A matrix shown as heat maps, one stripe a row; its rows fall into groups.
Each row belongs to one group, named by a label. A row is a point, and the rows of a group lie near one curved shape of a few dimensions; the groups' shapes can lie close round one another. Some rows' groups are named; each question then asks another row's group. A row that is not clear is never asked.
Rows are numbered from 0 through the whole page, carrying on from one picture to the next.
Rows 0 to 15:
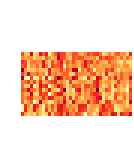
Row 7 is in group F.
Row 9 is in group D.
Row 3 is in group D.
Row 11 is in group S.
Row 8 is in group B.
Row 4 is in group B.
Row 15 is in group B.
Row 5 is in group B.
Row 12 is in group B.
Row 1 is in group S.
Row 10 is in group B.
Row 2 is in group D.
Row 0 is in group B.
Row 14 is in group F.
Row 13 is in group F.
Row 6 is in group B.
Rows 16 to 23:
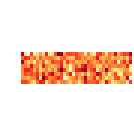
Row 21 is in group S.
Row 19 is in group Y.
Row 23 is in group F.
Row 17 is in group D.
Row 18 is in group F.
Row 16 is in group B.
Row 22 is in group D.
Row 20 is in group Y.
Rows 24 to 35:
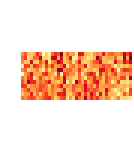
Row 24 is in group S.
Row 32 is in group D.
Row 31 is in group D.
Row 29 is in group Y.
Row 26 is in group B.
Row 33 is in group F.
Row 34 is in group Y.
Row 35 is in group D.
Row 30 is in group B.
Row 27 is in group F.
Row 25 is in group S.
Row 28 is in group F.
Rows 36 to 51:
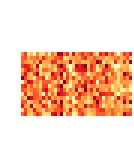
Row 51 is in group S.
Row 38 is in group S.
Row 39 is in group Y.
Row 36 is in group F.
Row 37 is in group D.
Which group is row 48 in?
S
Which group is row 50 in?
F
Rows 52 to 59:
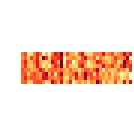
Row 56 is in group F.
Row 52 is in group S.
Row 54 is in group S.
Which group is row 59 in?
S
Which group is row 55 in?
S
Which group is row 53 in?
D
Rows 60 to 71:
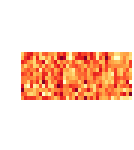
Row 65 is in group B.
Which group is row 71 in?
D
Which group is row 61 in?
Y
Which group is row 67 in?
D
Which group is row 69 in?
B
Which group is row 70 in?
S
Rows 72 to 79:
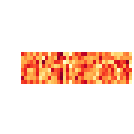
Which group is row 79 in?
Y
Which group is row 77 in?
S
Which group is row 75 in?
Y
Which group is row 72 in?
Y
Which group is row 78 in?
B
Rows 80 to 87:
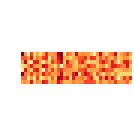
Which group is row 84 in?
F
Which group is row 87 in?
Y
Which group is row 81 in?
Y
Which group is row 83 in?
Y
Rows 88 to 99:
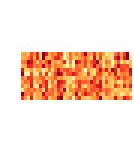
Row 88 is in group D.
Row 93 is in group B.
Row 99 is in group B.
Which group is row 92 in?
B
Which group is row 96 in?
B
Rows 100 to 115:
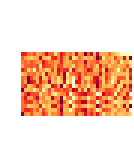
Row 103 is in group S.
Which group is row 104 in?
F
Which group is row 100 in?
D
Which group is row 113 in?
S
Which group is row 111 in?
S
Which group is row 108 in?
S
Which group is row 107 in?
D
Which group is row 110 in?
Y
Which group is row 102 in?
D
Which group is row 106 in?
D
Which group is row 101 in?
S
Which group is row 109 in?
B
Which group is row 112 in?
Y
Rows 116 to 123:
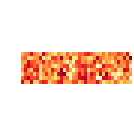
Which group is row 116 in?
Y
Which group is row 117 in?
S
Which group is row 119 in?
Y
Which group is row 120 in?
S
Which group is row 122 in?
Y
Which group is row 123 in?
B
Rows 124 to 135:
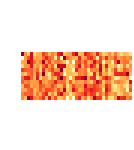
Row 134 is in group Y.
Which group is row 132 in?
F
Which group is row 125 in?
Y
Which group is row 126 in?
D
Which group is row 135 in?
D
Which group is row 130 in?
Y
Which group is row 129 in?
D
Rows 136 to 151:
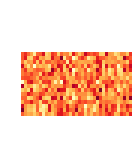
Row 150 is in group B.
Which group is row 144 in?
B
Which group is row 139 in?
F
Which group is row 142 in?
D
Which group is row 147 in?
S
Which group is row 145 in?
Y
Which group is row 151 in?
S
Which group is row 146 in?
D
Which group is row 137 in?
S
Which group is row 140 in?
S
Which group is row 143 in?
Y
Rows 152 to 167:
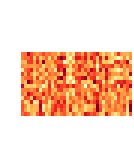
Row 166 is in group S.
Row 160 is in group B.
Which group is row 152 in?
D
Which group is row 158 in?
Y
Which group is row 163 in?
F
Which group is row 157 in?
B
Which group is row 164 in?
B
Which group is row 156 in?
Y
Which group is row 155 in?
S
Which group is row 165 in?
S
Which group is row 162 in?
D
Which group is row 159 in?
D
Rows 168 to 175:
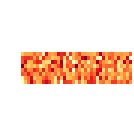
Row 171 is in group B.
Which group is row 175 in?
Y
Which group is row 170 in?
S
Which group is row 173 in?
D
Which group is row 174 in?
Y
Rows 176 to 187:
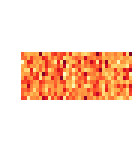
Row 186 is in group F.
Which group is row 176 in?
S
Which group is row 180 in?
B
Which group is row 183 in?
D
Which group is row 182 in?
S
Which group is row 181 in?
D
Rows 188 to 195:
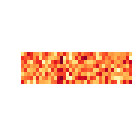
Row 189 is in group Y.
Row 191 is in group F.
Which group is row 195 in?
F
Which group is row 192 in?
F
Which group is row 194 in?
Y
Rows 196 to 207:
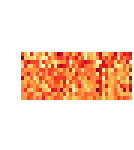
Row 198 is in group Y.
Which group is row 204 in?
B
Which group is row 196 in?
B
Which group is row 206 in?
S
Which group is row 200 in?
S
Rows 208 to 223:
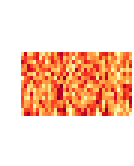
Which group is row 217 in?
F
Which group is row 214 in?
Y
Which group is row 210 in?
F
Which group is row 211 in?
D
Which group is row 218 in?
B
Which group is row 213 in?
F
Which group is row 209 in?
S
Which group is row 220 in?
S
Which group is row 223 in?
Y
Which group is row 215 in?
F
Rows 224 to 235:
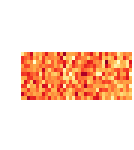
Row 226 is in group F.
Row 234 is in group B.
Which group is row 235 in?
D
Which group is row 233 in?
S
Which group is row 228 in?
D
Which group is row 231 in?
F
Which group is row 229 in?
Y
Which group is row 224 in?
Y
